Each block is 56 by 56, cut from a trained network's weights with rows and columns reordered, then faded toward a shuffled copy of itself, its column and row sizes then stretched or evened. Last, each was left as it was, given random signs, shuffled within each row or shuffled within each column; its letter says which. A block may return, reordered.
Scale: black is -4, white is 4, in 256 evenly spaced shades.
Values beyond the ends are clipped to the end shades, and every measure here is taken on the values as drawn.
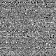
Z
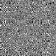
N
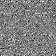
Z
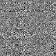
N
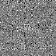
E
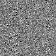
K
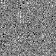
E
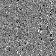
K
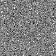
K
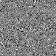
Z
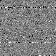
Z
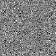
N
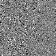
K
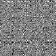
N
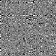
N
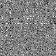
E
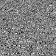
Z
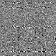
N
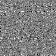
Z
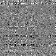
N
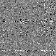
E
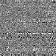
N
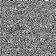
Z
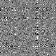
N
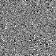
E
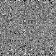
E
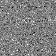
Z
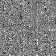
K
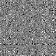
N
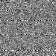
Z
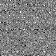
Z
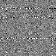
E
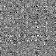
E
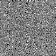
K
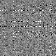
N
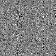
E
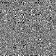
E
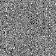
K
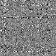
E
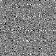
E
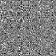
N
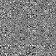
N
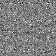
Z
